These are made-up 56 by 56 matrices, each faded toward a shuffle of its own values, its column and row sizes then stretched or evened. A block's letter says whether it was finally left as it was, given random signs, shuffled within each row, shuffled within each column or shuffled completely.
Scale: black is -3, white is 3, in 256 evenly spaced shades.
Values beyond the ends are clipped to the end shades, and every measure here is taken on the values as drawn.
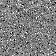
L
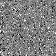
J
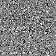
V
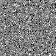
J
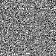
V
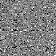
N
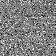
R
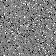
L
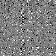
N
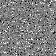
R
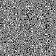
N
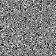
V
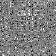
N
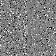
J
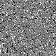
J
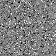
J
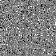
N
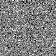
R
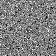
L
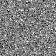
L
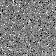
L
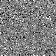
R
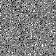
V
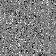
J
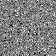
L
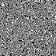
V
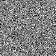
V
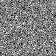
L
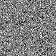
J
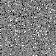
J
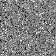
J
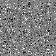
V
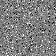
J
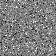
L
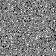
R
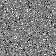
L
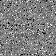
R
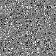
N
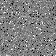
R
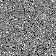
J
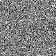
J
